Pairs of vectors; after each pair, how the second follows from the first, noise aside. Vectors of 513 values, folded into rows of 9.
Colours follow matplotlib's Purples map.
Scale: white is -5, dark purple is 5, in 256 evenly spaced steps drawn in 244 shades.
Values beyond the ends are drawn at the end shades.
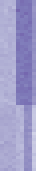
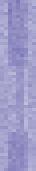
wrapped around, shrunk.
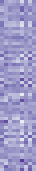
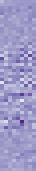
negated, partly zeroed.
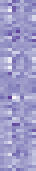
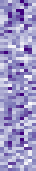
wrapped around, negated, scaled up.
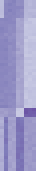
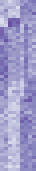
wrapped around.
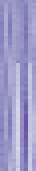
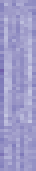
wrapped around, shrunk.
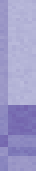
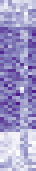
wrapped around, negated, scaled up.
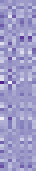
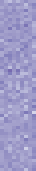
wrapped around, shrunk.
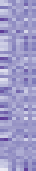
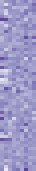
partly zeroed.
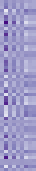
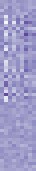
negated, partly zeroed.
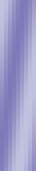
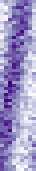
scaled up.
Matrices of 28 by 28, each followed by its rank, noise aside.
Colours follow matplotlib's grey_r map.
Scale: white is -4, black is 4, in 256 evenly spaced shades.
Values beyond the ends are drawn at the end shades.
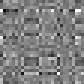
two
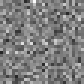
eight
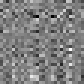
three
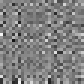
three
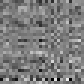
three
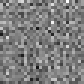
six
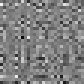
four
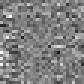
six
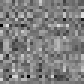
three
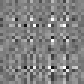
two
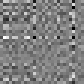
two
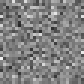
eight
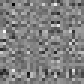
three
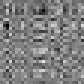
three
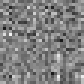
six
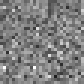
eight
